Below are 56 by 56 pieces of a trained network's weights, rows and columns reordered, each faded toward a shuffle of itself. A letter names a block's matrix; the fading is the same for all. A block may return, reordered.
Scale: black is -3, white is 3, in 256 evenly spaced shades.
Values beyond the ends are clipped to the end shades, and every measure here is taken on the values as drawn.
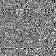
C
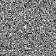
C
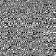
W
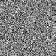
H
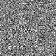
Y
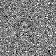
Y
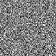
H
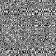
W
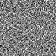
H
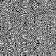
Y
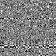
W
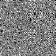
C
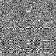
W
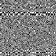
W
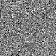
C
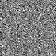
Y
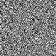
H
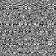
W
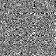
C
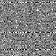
W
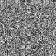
H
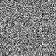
H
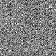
H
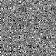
C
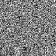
H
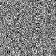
H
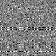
W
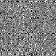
C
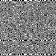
W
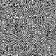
Y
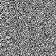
H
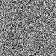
H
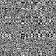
W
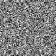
H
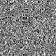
Y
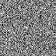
H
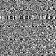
W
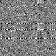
W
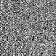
H
